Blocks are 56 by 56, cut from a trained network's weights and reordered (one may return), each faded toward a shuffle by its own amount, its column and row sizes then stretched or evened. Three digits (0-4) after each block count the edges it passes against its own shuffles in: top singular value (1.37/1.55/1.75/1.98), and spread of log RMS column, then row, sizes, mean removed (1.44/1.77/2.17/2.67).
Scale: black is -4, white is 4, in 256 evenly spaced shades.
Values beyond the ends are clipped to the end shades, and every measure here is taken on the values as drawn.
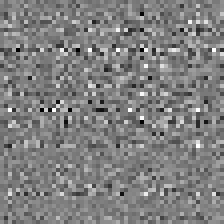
2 1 4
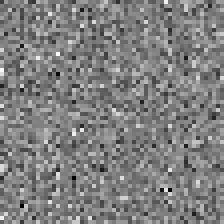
1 3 0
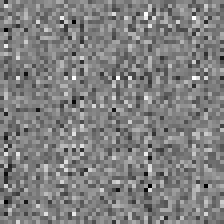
1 4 1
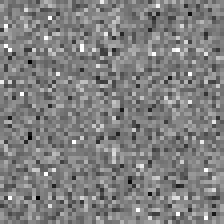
1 2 0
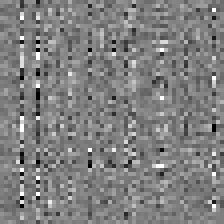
4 4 1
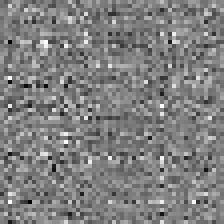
2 3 3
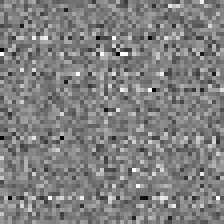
1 0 3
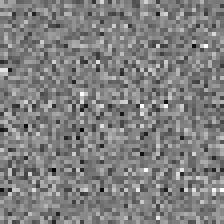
3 2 3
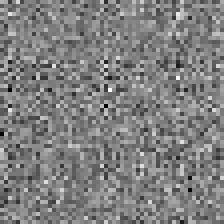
4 2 3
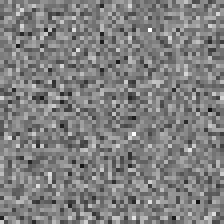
2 1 1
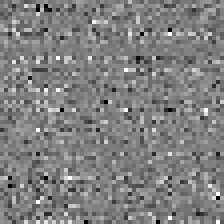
0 1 4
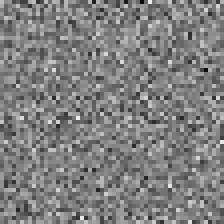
3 0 2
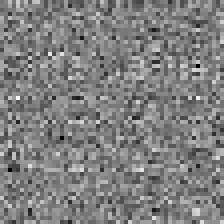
4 2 2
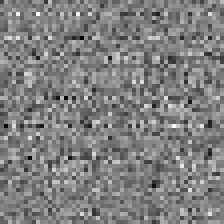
2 0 3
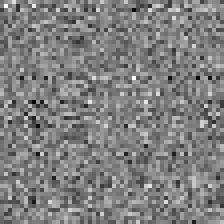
3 0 3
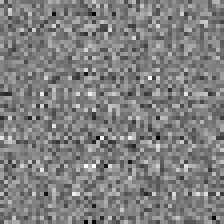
3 1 3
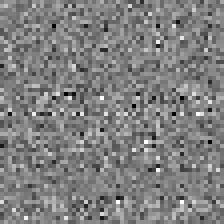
0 1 3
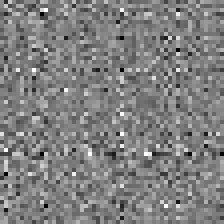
3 3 3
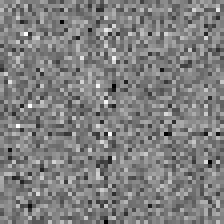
0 2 1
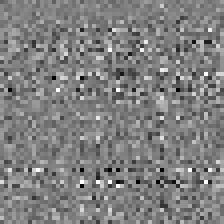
3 2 4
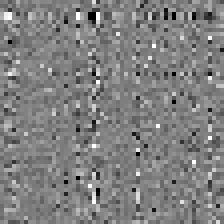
3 4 0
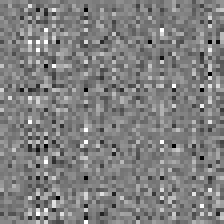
3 4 2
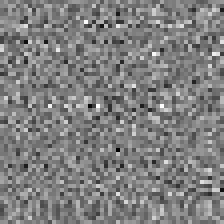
3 1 2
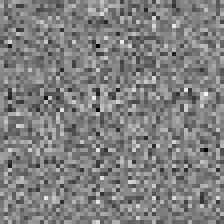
2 3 1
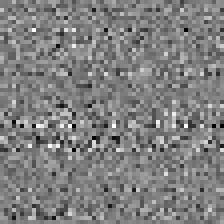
1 0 4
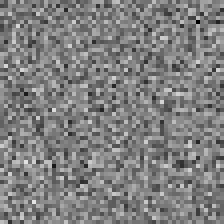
2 0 0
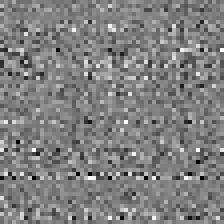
2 1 4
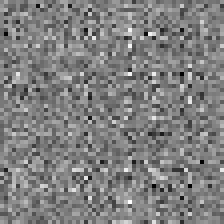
3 3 3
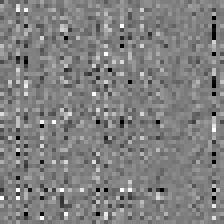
2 4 2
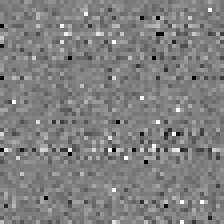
1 0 3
